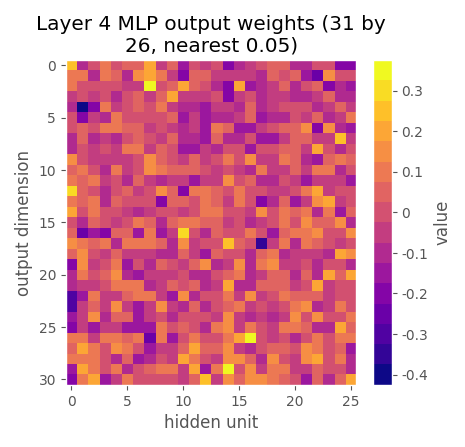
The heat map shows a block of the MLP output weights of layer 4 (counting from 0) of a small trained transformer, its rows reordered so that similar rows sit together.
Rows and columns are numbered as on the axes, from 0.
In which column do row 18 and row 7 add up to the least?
12
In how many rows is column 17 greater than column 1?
11
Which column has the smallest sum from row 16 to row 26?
0
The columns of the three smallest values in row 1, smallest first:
22, 10, 21
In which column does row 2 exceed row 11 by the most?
7
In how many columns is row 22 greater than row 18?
14
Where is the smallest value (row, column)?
4, 1
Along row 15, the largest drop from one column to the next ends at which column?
25
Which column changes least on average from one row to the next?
18
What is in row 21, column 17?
0.05
